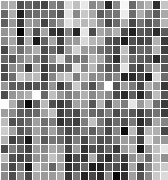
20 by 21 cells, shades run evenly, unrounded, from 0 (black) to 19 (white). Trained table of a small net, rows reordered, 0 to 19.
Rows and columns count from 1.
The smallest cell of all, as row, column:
4, 3
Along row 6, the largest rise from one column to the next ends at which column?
16
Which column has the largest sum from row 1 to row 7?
11
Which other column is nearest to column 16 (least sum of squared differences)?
10
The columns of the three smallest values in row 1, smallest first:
14, 20, 6
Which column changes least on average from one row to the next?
9
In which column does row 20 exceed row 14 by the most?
8
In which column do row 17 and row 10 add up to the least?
18
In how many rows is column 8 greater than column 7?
5
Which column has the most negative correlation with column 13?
21
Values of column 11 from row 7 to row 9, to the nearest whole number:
9 10 14
